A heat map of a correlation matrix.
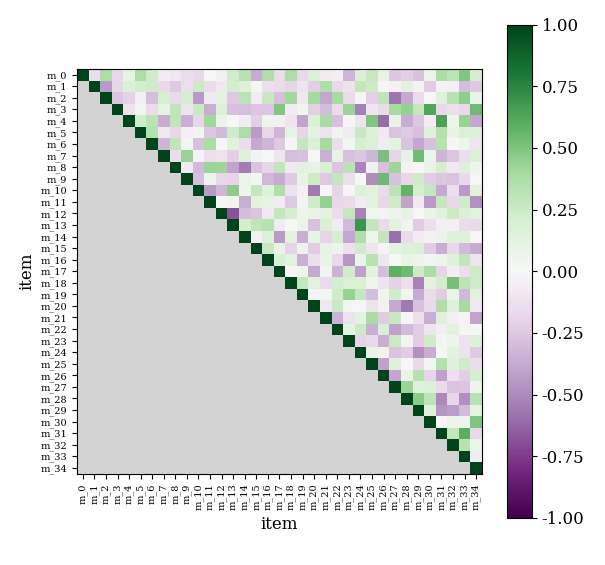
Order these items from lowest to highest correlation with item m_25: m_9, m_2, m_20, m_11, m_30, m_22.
m_9, m_22, m_2, m_20, m_30, m_11
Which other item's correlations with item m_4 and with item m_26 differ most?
m_31
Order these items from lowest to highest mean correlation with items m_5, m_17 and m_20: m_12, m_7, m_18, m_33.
m_7, m_12, m_18, m_33
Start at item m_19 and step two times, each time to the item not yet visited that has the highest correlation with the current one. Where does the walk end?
m_3
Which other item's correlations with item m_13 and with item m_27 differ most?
m_24
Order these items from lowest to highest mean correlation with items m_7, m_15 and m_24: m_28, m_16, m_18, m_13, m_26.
m_18, m_28, m_16, m_26, m_13
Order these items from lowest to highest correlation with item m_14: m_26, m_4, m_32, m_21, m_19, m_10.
m_19, m_21, m_4, m_10, m_32, m_26
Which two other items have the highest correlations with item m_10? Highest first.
m_28, m_13
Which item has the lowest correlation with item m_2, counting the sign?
m_27
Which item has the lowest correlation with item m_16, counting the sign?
m_23
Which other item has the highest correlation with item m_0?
m_33
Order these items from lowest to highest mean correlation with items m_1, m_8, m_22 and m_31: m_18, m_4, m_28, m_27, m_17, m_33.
m_28, m_17, m_27, m_18, m_33, m_4
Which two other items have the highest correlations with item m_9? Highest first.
m_26, m_7
